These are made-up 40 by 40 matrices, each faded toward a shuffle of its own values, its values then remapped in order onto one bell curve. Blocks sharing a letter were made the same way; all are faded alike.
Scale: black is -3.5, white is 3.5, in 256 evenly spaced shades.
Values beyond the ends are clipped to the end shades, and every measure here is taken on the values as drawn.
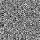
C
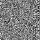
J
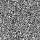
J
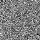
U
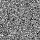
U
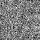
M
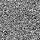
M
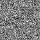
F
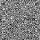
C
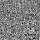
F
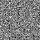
J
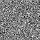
U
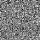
C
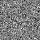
U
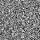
M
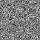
C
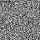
F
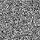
U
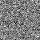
M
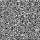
C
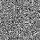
M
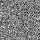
F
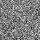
J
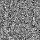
J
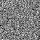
M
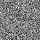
J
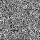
U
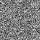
F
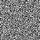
F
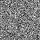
U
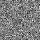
M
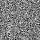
J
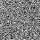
U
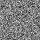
U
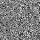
F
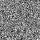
U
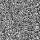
F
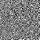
C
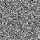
M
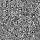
M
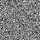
J
